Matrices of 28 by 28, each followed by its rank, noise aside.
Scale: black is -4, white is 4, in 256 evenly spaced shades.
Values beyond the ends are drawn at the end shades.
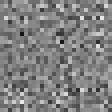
six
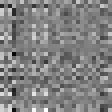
three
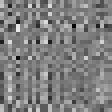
three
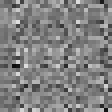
three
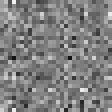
six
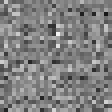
six
